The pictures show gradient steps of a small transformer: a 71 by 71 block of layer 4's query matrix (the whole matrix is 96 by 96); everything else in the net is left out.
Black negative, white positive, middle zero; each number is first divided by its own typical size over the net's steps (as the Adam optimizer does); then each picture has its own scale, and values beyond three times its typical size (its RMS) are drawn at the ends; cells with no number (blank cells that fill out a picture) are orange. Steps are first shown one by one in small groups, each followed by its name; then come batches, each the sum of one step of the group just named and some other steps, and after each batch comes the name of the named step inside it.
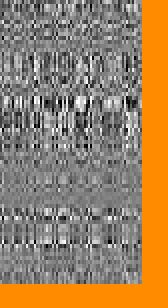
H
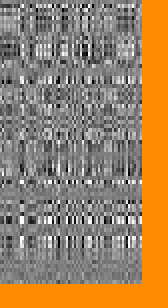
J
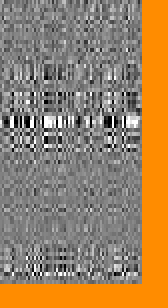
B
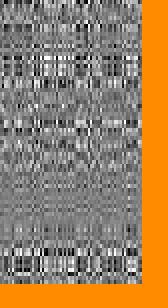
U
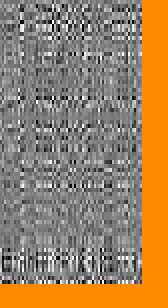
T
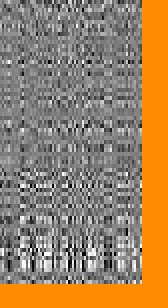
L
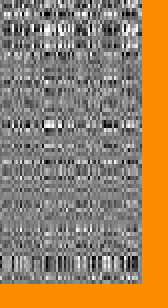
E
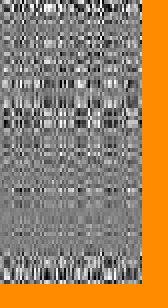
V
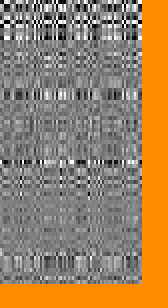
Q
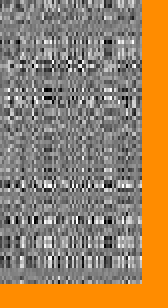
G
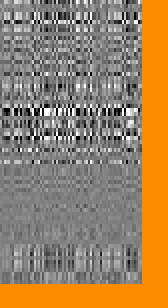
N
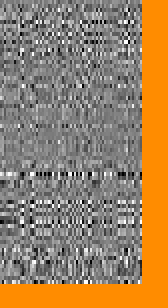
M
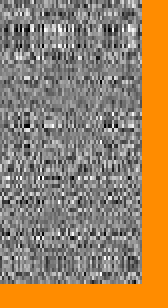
E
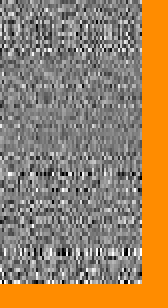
M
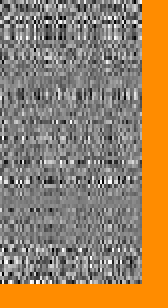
Q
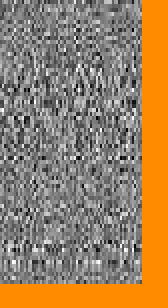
H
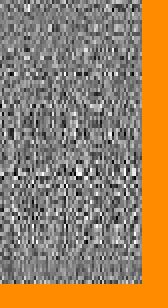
T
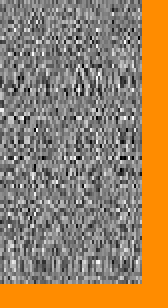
M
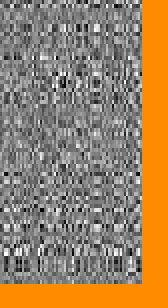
U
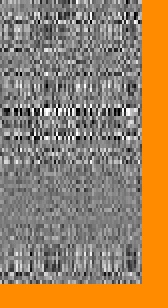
N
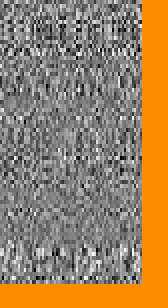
Q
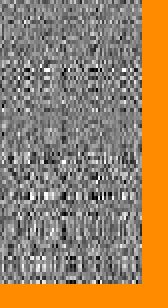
L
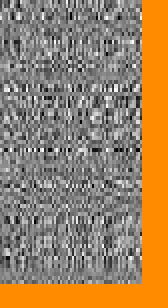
G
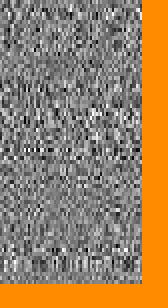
E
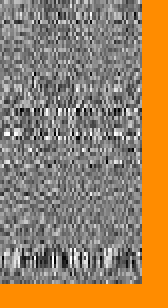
N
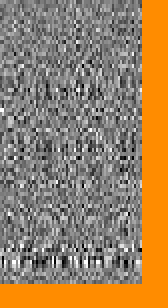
L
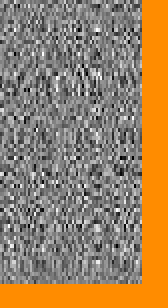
M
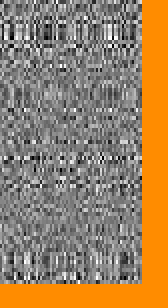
Q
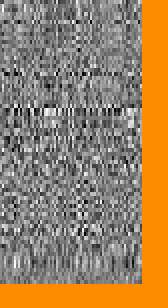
N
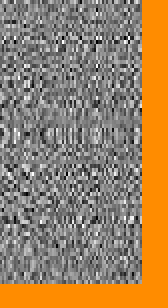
M
